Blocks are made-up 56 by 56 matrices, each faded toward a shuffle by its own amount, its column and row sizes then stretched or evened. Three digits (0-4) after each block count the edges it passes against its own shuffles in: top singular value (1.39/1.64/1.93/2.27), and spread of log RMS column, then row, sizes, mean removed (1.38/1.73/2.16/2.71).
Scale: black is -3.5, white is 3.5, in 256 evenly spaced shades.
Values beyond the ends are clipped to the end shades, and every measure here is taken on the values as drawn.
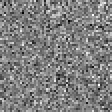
1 2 0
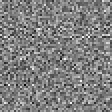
3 0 2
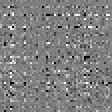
2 3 4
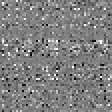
2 2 4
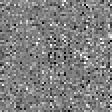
2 3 1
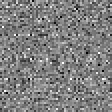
3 0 2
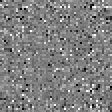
1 1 3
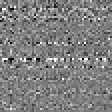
3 1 4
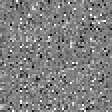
2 2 1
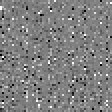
2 3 0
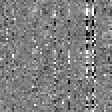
4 4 0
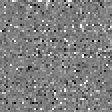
1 0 3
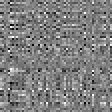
4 4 4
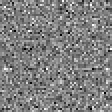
1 0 1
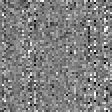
1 4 0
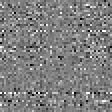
3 2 4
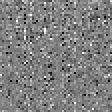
1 3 1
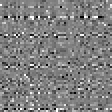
4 0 4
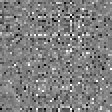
3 1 1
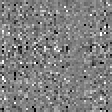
2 3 2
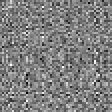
4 3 0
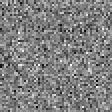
1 1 1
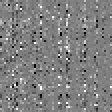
2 4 0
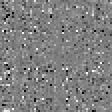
0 3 2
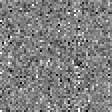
1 3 0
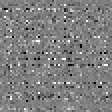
1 2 4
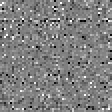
2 1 2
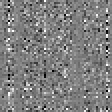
2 4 2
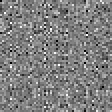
2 2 0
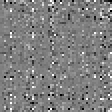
1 4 3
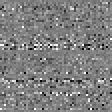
2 0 4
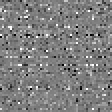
1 1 4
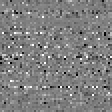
0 0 4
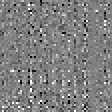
2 4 3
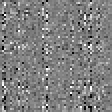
3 4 2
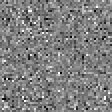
0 2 2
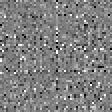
2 2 2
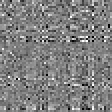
4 2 4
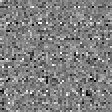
0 1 4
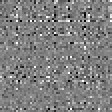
2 2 4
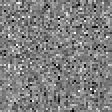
1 1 0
